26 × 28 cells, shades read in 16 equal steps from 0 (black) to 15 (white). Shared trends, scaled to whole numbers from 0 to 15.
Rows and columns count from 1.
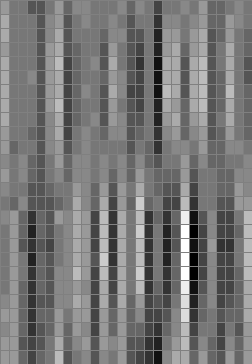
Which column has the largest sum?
21
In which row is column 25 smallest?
18
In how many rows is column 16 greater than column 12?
7
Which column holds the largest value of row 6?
23
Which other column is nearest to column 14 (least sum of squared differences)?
10
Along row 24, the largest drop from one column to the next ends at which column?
22
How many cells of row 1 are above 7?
9
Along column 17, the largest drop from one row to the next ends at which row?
16
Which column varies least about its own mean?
5
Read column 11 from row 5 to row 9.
8 7 7 7 8
